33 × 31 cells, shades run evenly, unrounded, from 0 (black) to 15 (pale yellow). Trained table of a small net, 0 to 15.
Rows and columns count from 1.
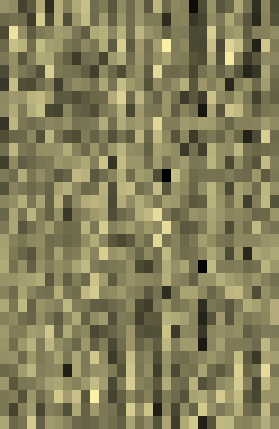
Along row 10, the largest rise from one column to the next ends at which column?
2
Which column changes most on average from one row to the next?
23
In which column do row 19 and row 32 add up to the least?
14
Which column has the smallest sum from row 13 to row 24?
13
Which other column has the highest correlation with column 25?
22
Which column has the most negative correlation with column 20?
4
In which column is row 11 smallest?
28
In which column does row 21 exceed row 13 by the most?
1
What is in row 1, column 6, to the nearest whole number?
3
